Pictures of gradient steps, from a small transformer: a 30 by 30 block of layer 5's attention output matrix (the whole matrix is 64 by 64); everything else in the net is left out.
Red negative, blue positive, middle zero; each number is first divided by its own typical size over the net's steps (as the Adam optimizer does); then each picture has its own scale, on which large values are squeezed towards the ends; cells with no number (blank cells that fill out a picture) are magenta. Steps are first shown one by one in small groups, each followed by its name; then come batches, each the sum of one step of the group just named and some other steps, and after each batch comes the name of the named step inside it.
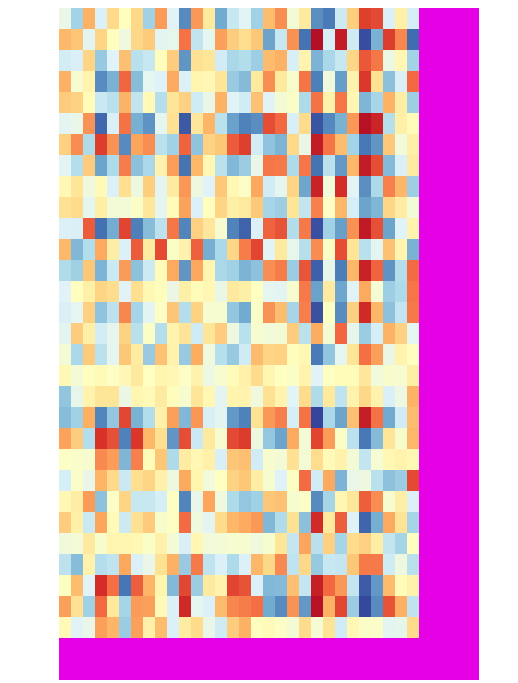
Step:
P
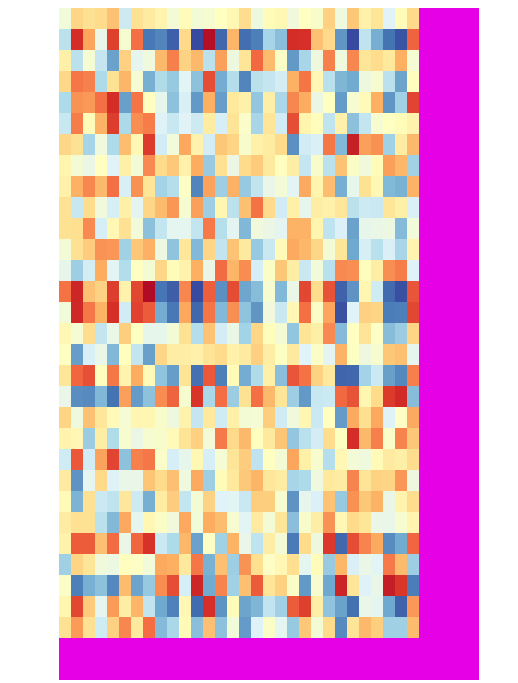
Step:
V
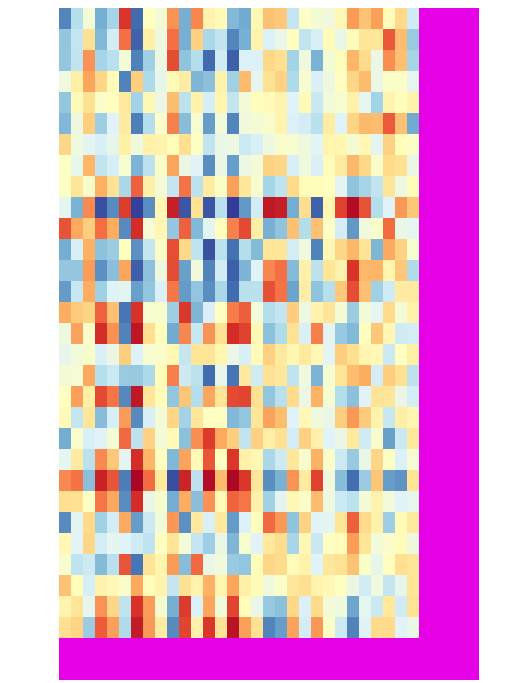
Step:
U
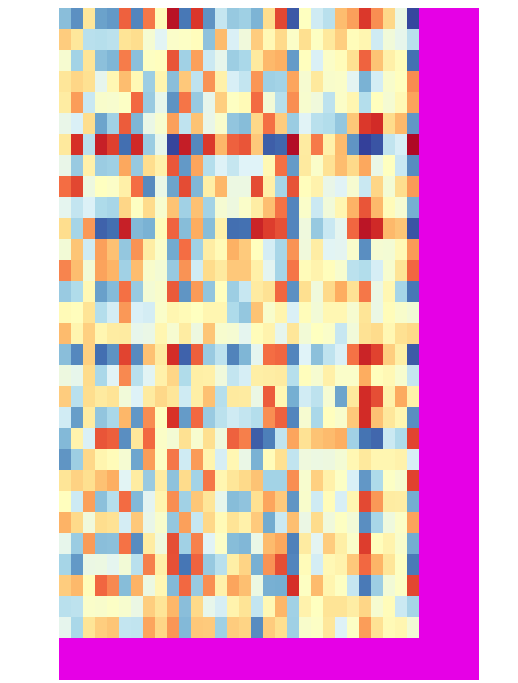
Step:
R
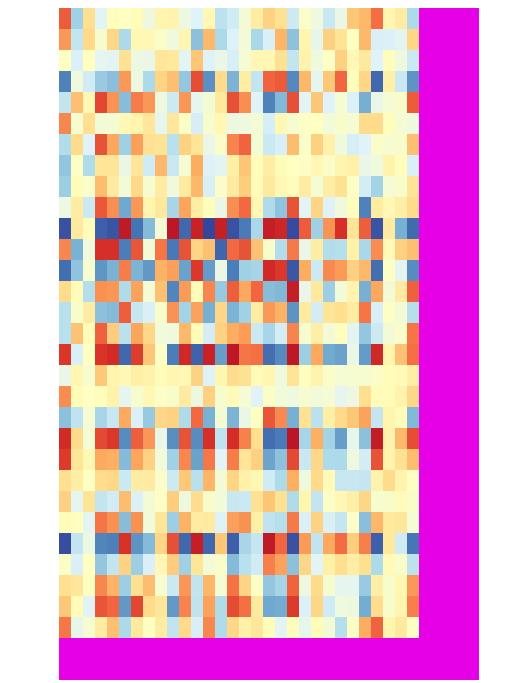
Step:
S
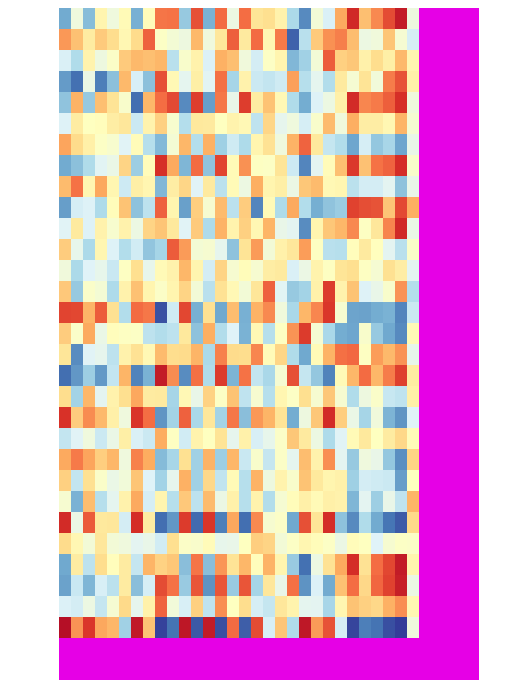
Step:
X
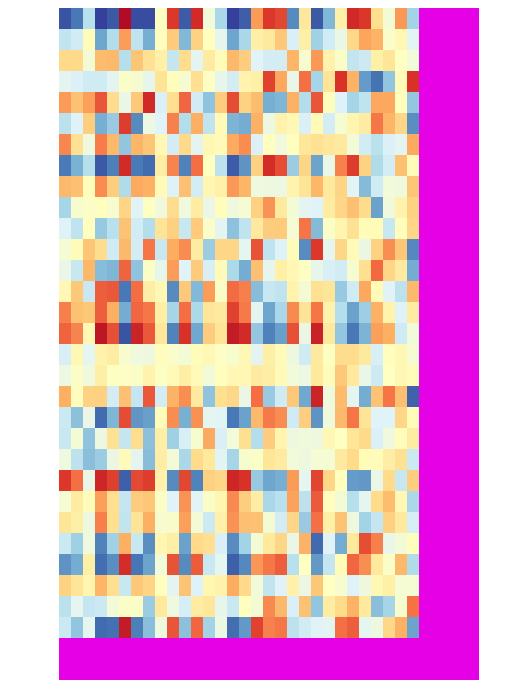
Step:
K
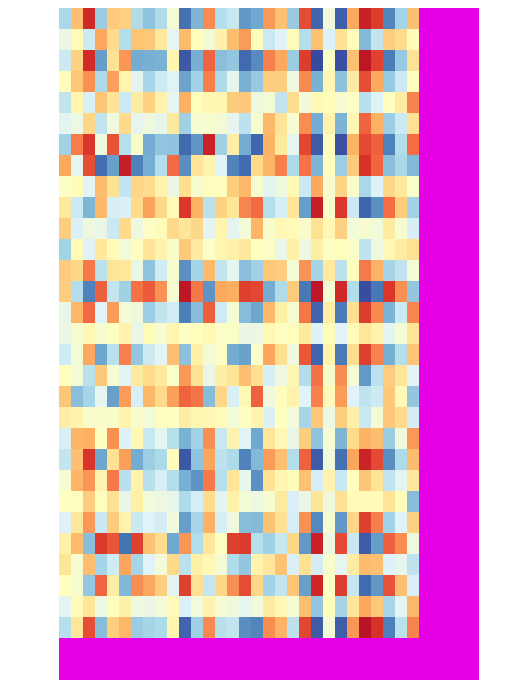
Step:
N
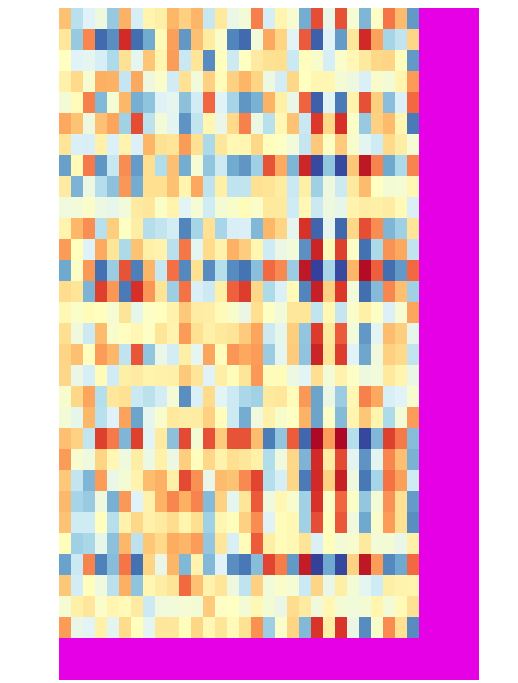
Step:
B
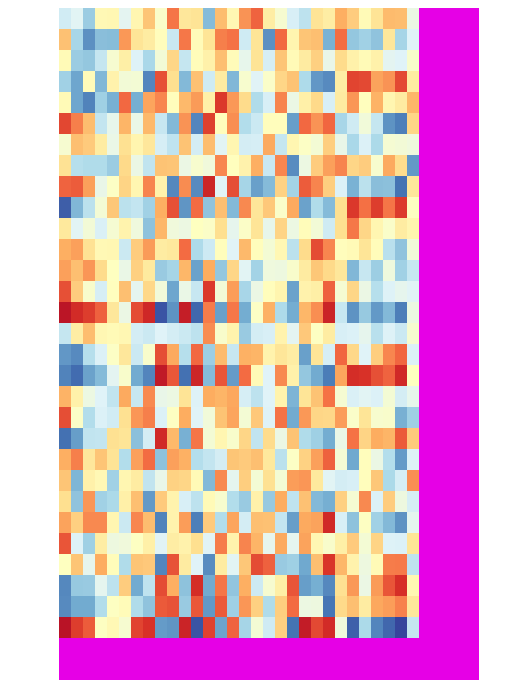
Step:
X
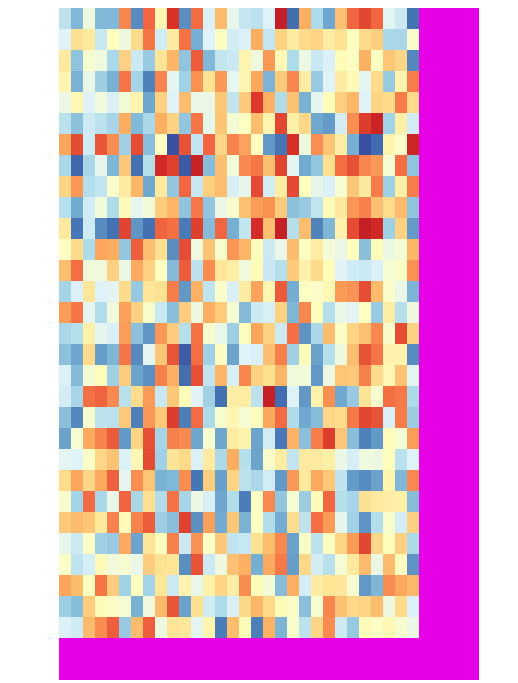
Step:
R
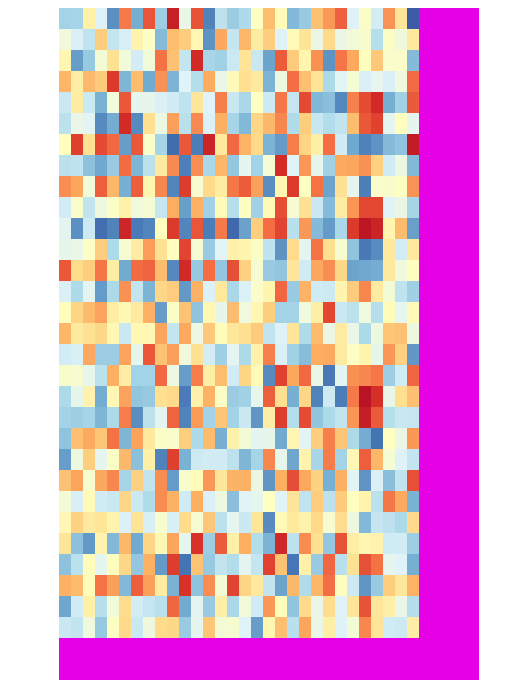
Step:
R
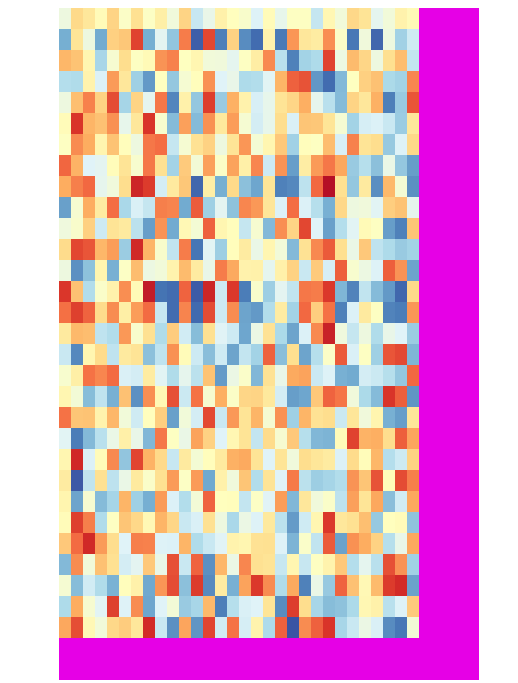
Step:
V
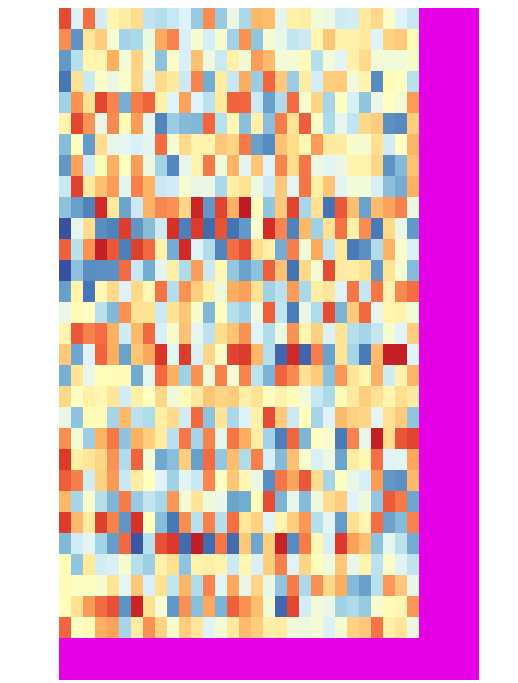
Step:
S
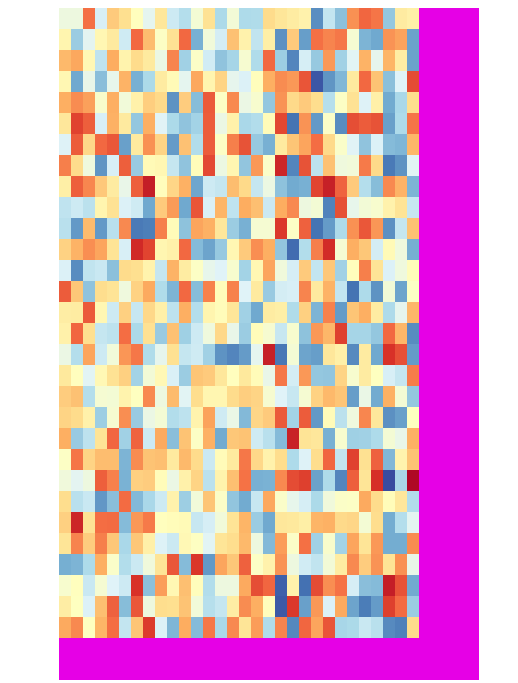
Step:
P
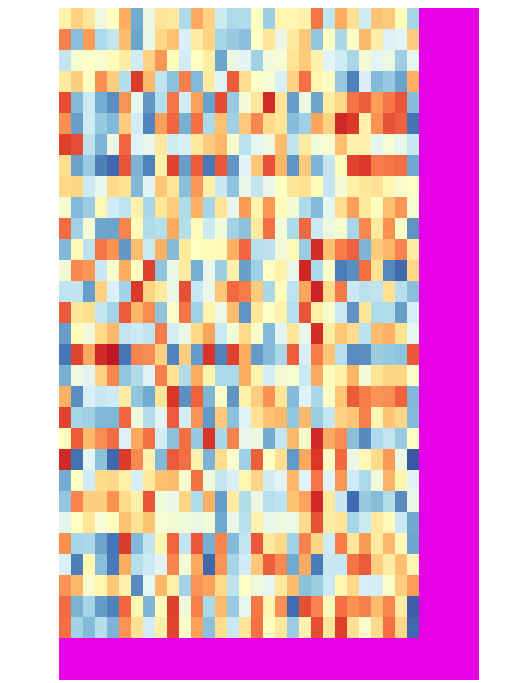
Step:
B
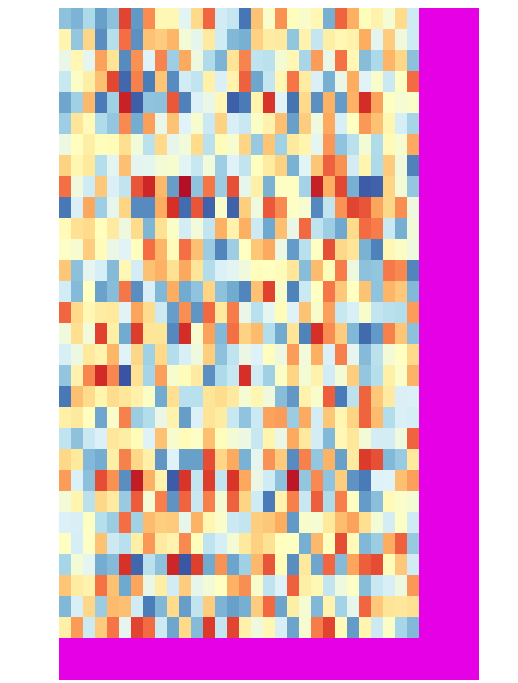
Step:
U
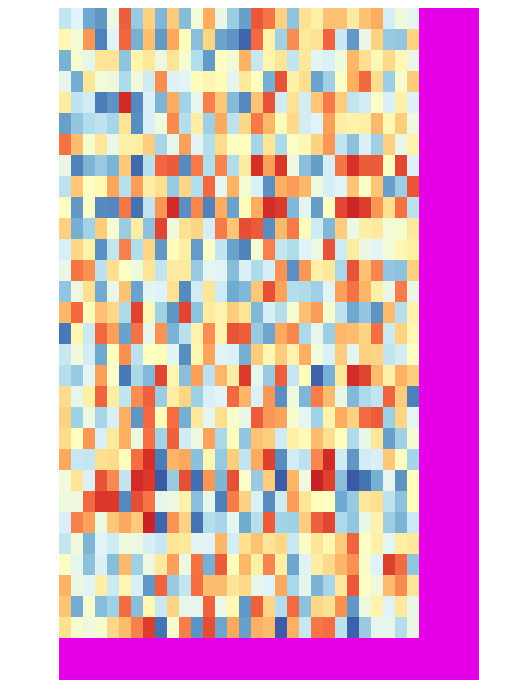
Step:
U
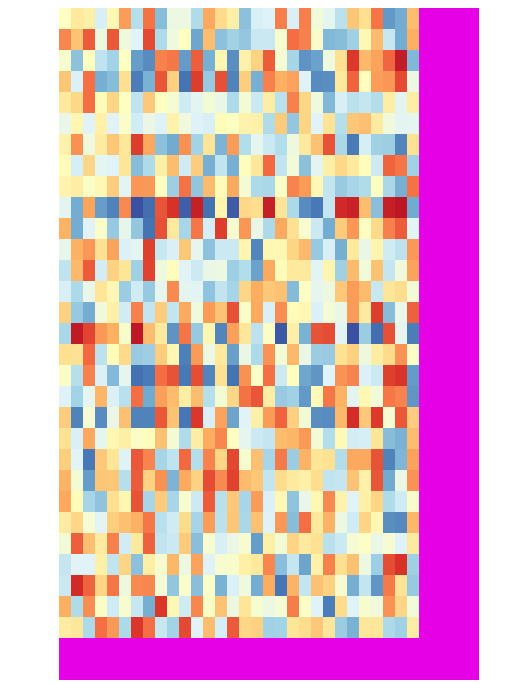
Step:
U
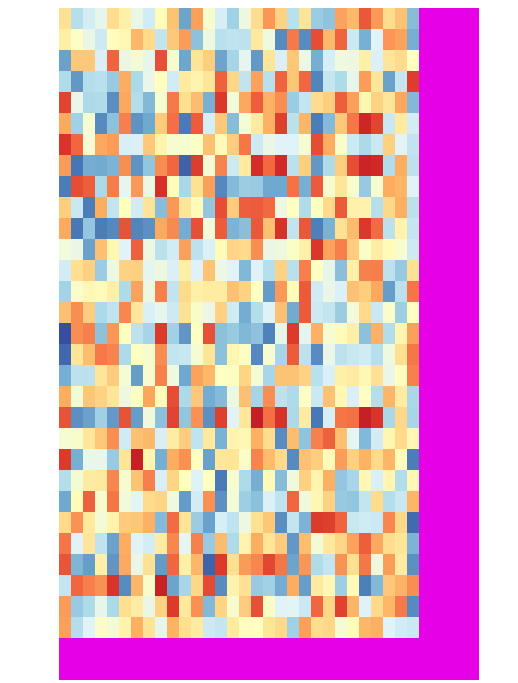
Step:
P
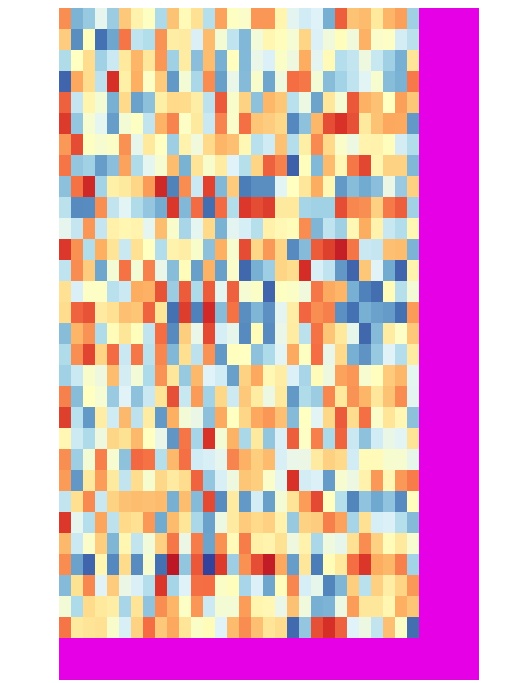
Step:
B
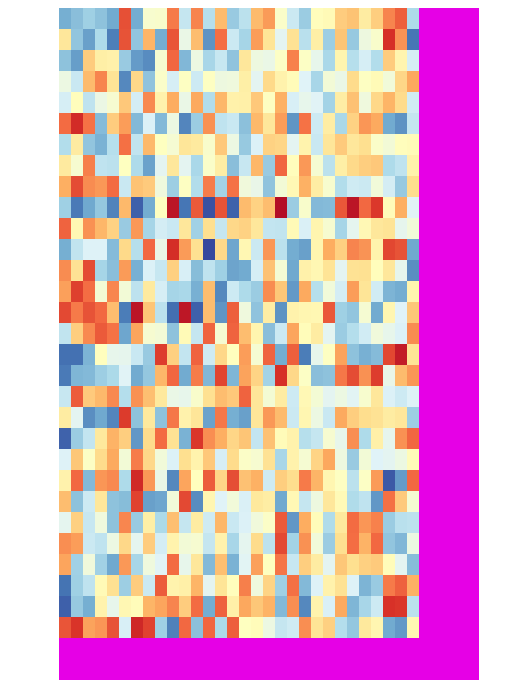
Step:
U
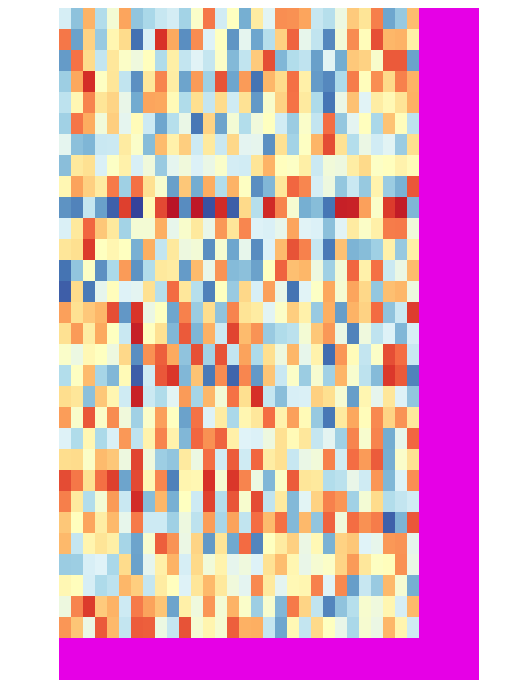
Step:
U
